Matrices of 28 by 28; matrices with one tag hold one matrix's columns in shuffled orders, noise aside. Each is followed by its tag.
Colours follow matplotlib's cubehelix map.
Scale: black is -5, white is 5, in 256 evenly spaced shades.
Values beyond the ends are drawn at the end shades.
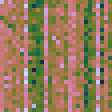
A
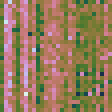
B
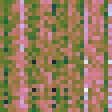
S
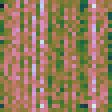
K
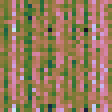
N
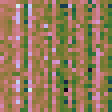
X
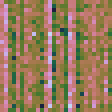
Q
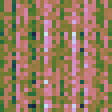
Q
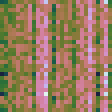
B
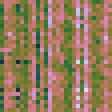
S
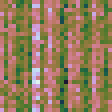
A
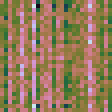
K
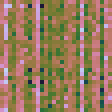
A
